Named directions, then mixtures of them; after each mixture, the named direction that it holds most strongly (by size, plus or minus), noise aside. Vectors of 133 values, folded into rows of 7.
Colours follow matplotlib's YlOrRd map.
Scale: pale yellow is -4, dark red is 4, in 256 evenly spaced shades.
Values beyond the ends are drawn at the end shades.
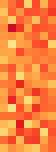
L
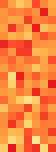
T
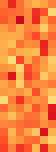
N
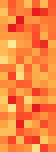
L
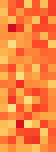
L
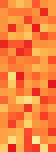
T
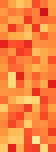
T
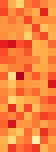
T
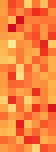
L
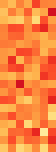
N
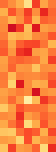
T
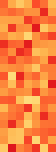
T
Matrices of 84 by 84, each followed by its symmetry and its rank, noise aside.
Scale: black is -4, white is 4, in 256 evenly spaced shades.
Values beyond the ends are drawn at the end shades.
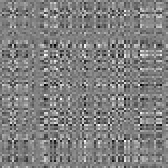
antisymmetric, rank two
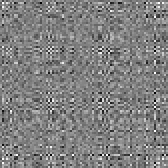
symmetric, rank three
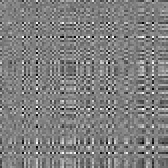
symmetric, rank one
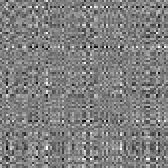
no symmetry, rank three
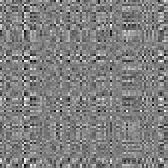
no symmetry, rank two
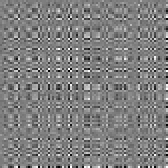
symmetric, rank one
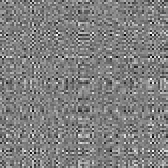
no symmetry, rank three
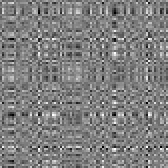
symmetric, rank two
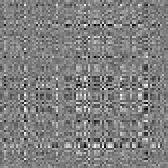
antisymmetric, rank two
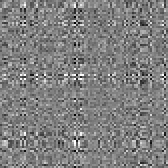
no symmetry, rank three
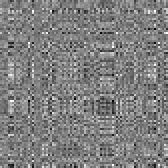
no symmetry, rank three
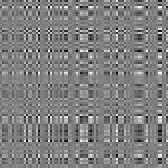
no symmetry, rank one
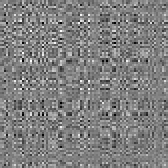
symmetric, rank three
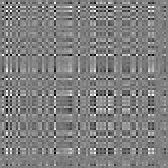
symmetric, rank one
